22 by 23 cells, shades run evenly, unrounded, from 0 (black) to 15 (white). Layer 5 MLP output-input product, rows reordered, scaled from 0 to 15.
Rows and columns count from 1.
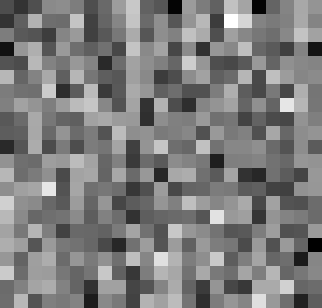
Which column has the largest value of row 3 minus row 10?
15
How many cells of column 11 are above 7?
11
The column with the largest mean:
3
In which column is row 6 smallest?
12
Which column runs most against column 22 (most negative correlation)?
13
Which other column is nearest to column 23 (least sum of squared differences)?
9
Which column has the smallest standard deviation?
5
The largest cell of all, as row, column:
2, 17
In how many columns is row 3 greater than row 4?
12
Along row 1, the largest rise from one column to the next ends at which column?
14
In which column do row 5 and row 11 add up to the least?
1
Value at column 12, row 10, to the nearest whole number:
7
